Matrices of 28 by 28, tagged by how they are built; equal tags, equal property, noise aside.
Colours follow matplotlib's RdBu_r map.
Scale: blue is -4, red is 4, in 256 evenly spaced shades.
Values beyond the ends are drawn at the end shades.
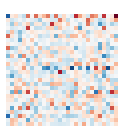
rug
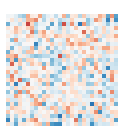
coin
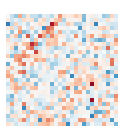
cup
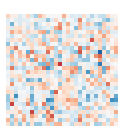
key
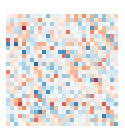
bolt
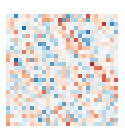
bolt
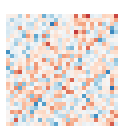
cup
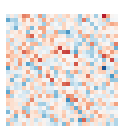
bolt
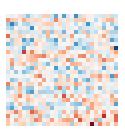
coin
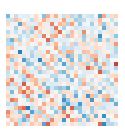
bolt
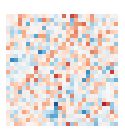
cup
